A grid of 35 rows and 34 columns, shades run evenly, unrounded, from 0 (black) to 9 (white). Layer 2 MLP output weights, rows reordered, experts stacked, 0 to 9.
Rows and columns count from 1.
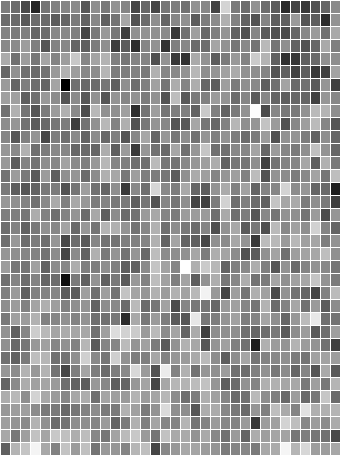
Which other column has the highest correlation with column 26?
21
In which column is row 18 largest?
32
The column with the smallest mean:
7
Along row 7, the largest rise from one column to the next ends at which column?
8
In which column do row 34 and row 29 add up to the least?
34
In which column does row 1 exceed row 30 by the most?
23
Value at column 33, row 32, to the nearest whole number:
6
